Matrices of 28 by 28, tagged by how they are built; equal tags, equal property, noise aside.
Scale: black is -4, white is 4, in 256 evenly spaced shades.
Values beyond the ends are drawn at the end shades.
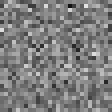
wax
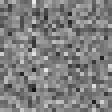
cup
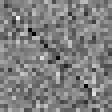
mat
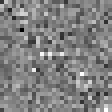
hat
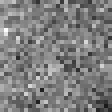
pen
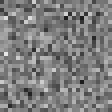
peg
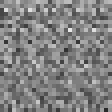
wax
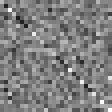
mat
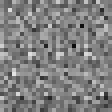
wax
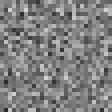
wax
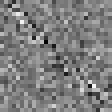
hat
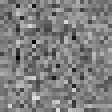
cup
